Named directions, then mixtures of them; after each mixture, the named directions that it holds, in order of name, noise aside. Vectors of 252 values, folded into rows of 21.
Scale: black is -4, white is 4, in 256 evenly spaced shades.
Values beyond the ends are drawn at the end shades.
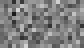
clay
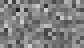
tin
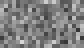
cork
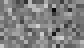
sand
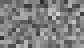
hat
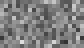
cork.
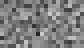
hat.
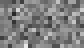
clay, hat.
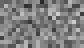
hat.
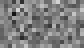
clay.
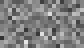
clay, hat, sand.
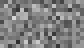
hat, sand, tin.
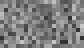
cork.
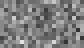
cork.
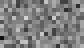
cork, hat, sand.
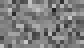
clay, sand, tin.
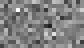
clay, sand, tin.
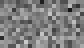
hat, sand.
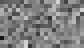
clay, cork, hat.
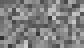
clay, hat.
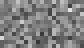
hat, sand.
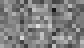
clay, cork, sand.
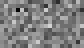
clay, tin.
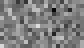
sand.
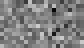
sand.
